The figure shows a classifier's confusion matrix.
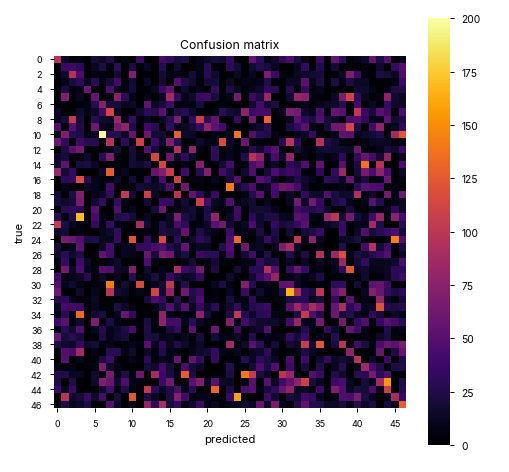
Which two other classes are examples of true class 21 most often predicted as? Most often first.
3, 37
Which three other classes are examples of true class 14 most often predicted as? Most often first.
41, 43, 19
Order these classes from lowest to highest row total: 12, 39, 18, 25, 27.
27, 39, 12, 25, 18
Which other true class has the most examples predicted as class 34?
33
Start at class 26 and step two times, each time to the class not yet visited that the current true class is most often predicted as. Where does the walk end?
35
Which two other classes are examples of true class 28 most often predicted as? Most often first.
39, 16
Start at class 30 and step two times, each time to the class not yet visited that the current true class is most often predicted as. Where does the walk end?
40
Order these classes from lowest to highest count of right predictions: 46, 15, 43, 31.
43, 15, 46, 31
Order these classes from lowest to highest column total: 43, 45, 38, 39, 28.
45, 39, 28, 43, 38
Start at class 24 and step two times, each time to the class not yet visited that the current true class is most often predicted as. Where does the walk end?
10
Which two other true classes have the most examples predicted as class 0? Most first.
22, 15
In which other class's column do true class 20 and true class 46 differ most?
12
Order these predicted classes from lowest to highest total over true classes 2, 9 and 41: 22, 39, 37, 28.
22, 37, 28, 39
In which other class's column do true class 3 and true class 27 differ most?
38
